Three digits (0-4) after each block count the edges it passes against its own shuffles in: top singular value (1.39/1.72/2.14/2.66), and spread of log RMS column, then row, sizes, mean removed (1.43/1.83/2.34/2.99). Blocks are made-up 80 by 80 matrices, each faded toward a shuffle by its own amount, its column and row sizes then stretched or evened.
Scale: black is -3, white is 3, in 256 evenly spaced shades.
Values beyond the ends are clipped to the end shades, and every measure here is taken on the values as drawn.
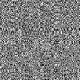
3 1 2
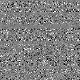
2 1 4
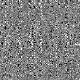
1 3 2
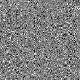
3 2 0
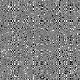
4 3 2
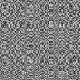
4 4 0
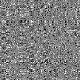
3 2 2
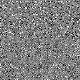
0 1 3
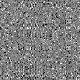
3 1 1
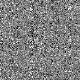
1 3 1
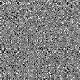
2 1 1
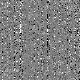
0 4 0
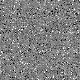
0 0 1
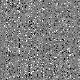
1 3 0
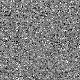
1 0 1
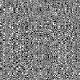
3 3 1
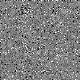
1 2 1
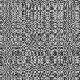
4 3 1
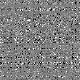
0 3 4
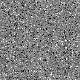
1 1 0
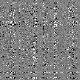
1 4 3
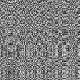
4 2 2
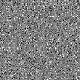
2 0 0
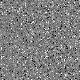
0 2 0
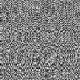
3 2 2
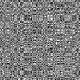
4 2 0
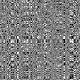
4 4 1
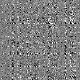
2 4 3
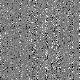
1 4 0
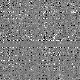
1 3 4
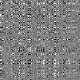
4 4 4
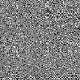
3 1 2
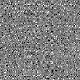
3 2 2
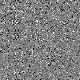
2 0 1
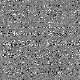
0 1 4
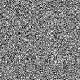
2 1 0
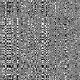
4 4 2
